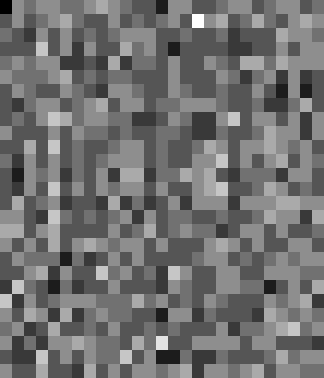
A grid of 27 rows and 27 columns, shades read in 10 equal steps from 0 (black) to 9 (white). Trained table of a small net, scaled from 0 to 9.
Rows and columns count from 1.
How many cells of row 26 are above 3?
14
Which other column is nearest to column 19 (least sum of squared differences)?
10
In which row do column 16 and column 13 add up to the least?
15
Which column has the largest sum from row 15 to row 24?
25
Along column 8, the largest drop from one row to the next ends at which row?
19
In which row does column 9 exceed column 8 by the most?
20
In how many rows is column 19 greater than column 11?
13
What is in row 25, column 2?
2
